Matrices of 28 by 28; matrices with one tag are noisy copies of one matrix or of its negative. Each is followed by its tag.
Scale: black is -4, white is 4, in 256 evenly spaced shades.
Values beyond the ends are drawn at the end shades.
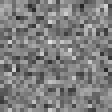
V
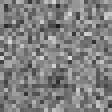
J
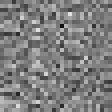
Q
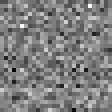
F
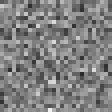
V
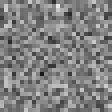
J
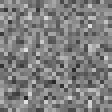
F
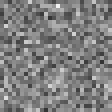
J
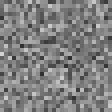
J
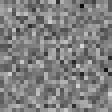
V
